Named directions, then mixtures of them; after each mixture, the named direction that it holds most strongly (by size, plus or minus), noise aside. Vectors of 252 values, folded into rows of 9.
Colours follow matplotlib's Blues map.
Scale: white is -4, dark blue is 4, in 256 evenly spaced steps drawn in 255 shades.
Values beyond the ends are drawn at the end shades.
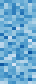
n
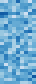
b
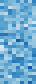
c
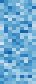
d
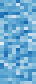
b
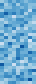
n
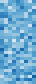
d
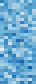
c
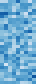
b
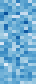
b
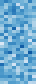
n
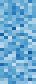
n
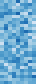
b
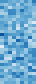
c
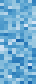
c
